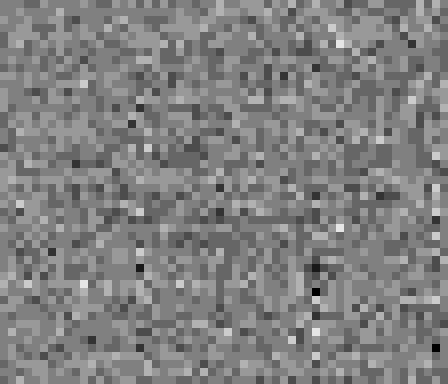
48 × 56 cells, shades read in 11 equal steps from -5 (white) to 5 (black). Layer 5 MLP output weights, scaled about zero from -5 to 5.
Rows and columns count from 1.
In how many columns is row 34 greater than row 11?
22
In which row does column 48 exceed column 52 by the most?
25
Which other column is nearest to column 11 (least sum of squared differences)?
14
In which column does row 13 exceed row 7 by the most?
45
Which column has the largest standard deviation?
40
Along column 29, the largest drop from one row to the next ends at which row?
42
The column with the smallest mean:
8
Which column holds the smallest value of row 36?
11
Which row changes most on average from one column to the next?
24
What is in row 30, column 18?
0
